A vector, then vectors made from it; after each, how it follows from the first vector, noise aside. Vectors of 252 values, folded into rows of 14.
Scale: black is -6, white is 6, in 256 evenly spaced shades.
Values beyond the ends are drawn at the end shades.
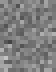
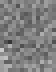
copied.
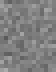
wrapped around, shrunk.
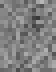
wrapped around, negated.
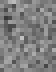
wrapped around, negated.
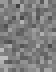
copied.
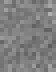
reversed, shrunk.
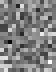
scaled up.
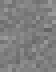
reversed, shrunk.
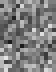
scaled up.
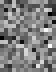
reversed, negated, scaled up.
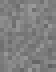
wrapped around, shrunk.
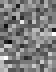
scaled up.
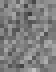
wrapped around, negated.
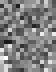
scaled up.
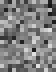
reversed, negated, scaled up.
